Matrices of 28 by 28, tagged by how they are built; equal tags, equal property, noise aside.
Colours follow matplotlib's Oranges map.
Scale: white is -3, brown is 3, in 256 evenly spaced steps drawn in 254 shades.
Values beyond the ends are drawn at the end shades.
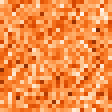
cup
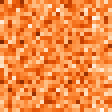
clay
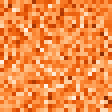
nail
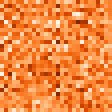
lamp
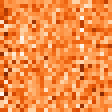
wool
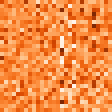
wool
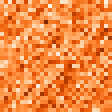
cup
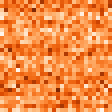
nail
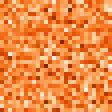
clay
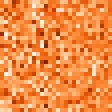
wool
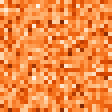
clay
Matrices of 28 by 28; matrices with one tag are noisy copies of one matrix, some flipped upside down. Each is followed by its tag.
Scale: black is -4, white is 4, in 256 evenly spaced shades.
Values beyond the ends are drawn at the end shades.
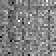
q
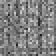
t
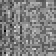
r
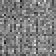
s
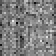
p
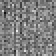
s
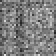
p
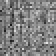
r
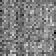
p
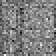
p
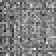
r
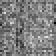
p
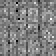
t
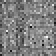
p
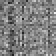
q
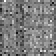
p
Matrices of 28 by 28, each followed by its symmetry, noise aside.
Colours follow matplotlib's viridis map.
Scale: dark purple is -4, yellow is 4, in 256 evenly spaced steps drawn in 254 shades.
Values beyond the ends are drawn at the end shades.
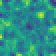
symmetric across the other diagonal.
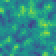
symmetric across the other diagonal.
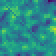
no symmetry.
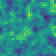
no symmetry.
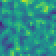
antisymmetric.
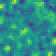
symmetric across the other diagonal.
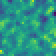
no symmetry.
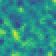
no symmetry.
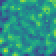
symmetric across the other diagonal.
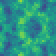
mirrored top to bottom.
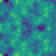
mirrored top to bottom.
